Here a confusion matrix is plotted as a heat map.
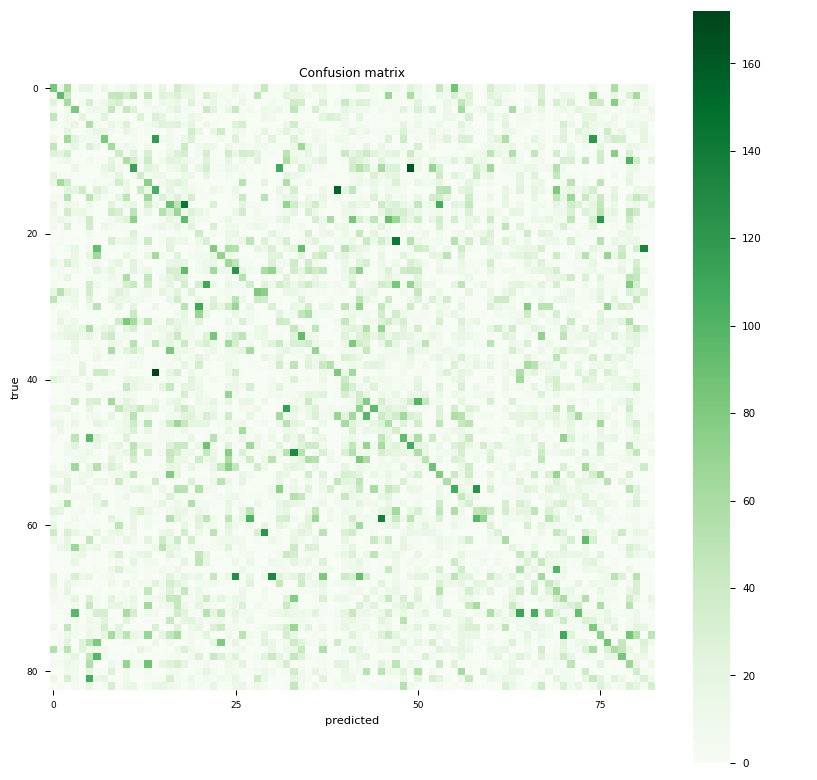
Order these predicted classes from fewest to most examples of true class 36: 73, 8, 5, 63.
5, 73, 63, 8
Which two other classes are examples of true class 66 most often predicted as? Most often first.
69, 64
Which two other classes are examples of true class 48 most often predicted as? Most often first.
5, 70
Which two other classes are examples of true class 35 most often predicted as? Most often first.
41, 24
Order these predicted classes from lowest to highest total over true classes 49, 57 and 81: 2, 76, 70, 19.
76, 70, 19, 2
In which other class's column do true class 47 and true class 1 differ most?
74
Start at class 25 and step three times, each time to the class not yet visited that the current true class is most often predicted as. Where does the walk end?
70
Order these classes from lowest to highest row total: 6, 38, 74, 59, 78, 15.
6, 38, 78, 74, 15, 59
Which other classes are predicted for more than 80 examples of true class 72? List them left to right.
3, 64, 66
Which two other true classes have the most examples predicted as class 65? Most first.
30, 38
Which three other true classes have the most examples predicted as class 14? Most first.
39, 7, 23
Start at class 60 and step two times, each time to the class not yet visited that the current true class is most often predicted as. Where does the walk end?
24
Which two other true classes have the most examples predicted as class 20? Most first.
30, 31
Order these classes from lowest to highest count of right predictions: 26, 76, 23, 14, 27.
27, 26, 23, 76, 14
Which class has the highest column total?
33
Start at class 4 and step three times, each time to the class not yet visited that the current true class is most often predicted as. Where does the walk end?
58
